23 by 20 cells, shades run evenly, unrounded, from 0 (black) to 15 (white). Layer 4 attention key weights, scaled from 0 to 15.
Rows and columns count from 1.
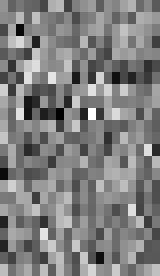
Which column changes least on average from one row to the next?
14
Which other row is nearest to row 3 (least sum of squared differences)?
5
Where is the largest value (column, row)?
12, 10
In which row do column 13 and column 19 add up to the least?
22
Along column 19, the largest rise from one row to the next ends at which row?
13
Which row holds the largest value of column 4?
7
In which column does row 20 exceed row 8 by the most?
6
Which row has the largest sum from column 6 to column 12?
23
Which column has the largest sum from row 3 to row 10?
16
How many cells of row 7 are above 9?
5
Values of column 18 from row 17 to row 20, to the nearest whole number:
4 4 11 6
